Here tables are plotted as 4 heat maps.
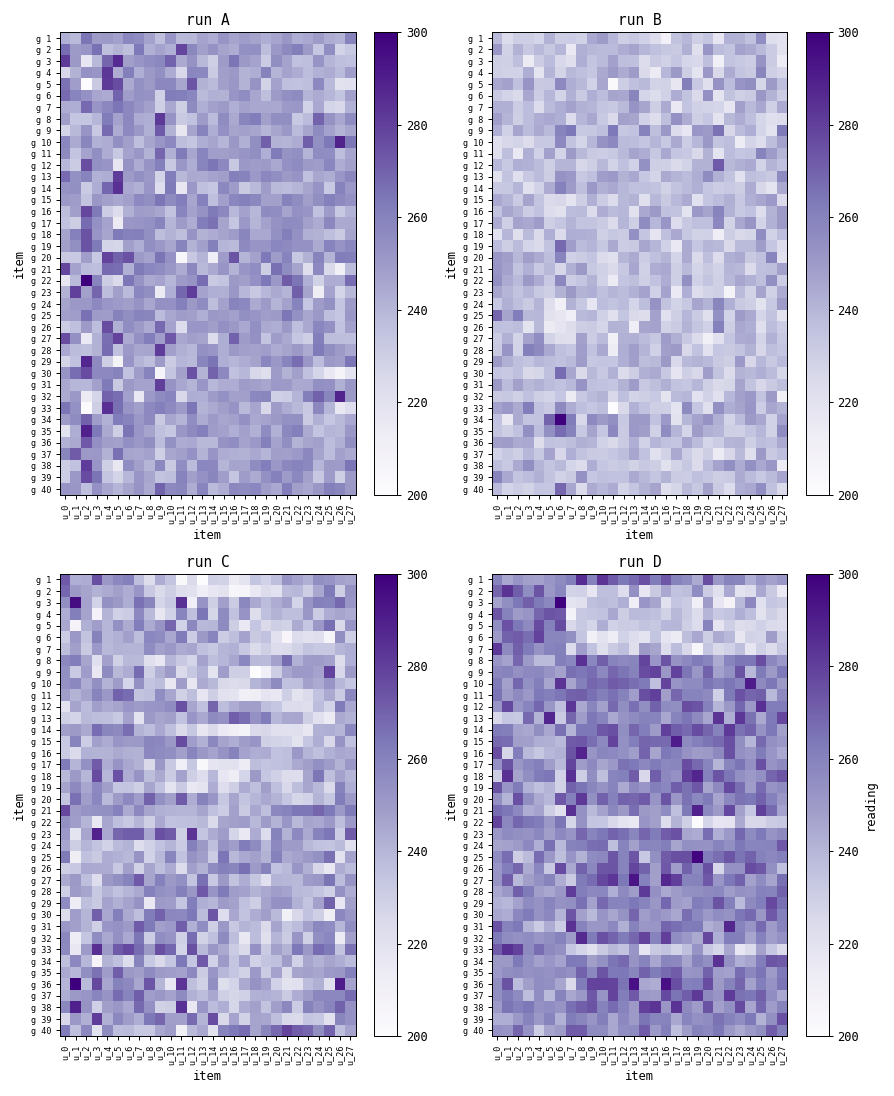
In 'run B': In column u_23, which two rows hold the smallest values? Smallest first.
g 10, g 13
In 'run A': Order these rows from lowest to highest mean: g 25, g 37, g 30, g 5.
g 30, g 5, g 37, g 25
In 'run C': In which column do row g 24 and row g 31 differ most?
u_7
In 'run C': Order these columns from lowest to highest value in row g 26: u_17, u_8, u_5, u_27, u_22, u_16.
u_5, u_27, u_8, u_22, u_16, u_17
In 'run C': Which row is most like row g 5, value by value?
g 32
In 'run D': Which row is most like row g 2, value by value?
g 33
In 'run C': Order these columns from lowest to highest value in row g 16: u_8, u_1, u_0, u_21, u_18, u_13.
u_1, u_0, u_21, u_18, u_13, u_8
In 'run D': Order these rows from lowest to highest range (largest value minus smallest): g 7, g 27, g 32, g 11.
g 32, g 11, g 27, g 7
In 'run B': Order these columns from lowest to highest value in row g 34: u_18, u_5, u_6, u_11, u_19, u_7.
u_18, u_19, u_11, u_7, u_5, u_6
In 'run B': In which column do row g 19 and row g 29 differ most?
u_6
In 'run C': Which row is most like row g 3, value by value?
g 38
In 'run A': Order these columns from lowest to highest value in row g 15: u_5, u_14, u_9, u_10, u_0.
u_14, u_5, u_0, u_10, u_9
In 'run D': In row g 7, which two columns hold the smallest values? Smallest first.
u_19, u_24
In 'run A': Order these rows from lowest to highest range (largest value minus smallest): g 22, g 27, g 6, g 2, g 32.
g 6, g 2, g 27, g 32, g 22
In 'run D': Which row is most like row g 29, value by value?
g 34
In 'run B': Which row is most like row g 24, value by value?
g 16
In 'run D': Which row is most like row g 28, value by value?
g 40
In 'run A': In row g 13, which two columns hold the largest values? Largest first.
u_5, u_0
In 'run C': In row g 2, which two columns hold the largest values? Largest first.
u_0, u_25
